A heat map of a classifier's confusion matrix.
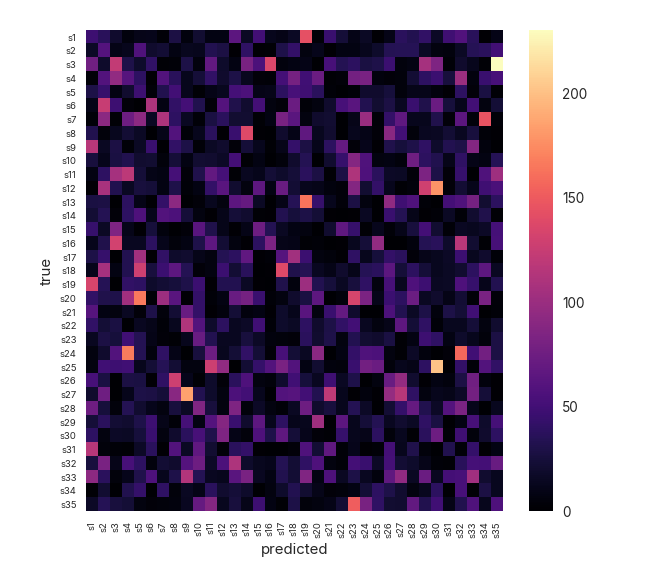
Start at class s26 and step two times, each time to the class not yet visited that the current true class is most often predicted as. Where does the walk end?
s14
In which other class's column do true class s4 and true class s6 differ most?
s32
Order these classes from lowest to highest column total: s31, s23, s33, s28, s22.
s31, s22, s28, s33, s23
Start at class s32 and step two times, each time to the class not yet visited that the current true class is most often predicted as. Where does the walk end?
s19
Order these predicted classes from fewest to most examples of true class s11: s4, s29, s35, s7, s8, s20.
s7, s20, s8, s29, s35, s4
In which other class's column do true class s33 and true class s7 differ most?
s34
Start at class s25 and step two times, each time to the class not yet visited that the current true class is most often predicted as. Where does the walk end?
s12
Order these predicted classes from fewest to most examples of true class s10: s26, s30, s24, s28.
s26, s30, s24, s28
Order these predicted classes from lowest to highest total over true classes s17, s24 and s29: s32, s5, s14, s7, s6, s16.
s16, s6, s7, s14, s5, s32
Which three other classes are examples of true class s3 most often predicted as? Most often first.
s35, s16, s29
